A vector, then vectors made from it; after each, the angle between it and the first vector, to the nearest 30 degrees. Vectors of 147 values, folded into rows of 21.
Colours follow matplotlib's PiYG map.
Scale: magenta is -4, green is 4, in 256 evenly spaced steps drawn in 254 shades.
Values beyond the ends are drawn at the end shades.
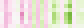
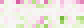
90 degrees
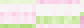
90 degrees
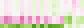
60 degrees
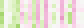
60 degrees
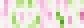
90 degrees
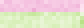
90 degrees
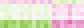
120 degrees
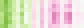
150 degrees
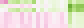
60 degrees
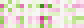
90 degrees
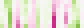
120 degrees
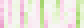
60 degrees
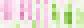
30 degrees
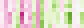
30 degrees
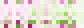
60 degrees
